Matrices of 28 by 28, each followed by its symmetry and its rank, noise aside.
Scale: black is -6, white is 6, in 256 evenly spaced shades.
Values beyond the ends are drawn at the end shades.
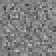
no symmetry, rank eight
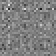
no symmetry, rank four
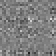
no symmetry, rank four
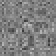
no symmetry, rank four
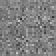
antisymmetric, rank six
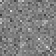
symmetric, rank eight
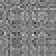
antisymmetric, rank four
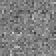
no symmetry, rank six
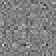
no symmetry, rank six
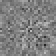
symmetric, rank four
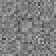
symmetric, rank eight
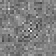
symmetric, rank six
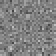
no symmetry, rank six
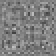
antisymmetric, rank four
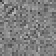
symmetric, rank eight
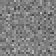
antisymmetric, rank six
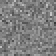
no symmetry, rank eight
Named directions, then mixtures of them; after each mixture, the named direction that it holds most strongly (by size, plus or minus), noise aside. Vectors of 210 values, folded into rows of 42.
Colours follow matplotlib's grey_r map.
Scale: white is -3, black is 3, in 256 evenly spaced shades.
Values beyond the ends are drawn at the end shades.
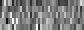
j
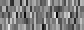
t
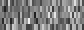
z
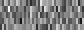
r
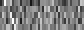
j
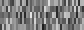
t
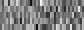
r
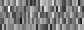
r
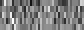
j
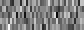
t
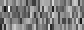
r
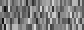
z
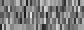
r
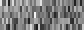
z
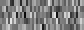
t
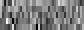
j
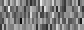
r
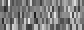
z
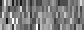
j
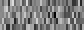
z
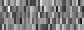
r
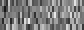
z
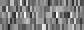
t
